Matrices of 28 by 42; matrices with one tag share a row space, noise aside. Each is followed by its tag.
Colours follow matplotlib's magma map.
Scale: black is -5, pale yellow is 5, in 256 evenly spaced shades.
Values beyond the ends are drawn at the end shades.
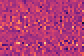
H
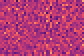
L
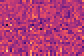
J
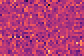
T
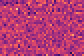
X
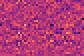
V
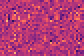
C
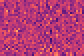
L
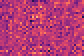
J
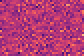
V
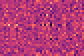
L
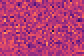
X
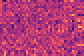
X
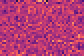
X
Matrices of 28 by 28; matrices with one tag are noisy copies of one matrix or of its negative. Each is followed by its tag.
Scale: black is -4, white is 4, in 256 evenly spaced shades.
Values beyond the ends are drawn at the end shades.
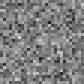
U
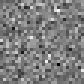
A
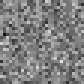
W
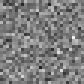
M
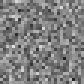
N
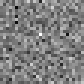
M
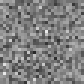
A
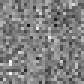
W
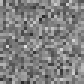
M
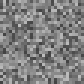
N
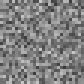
M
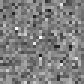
W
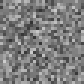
N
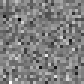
N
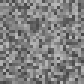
A
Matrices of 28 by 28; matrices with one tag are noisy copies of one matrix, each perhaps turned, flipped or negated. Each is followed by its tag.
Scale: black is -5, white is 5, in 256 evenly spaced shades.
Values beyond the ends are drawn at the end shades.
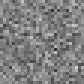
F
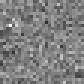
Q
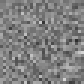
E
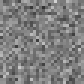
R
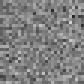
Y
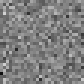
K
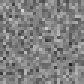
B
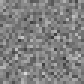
F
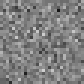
F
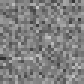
B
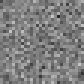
E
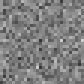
K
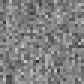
Q
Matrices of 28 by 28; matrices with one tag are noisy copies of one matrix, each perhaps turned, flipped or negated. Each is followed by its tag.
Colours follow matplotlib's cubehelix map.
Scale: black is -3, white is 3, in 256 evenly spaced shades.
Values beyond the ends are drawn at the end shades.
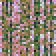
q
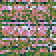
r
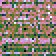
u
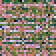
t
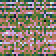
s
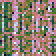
u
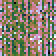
s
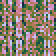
q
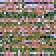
u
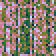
r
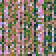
u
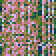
s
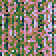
u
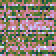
r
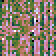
q
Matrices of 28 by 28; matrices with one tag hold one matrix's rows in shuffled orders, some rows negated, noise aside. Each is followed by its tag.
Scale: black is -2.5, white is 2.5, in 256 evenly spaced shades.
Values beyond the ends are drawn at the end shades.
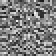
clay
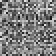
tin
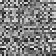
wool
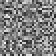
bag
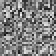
bag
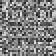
tin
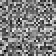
tin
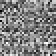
wool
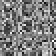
bag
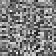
clay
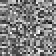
clay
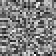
clay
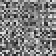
wool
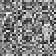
bag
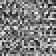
wool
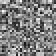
clay
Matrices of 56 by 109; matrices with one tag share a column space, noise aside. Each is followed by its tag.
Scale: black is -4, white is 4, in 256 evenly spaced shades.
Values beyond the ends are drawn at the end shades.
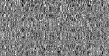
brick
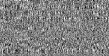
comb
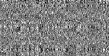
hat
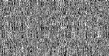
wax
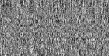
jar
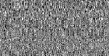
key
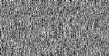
wax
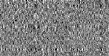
hat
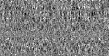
comb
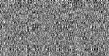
hat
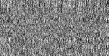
jar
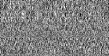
comb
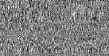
comb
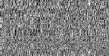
key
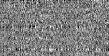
hat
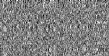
hat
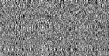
hat
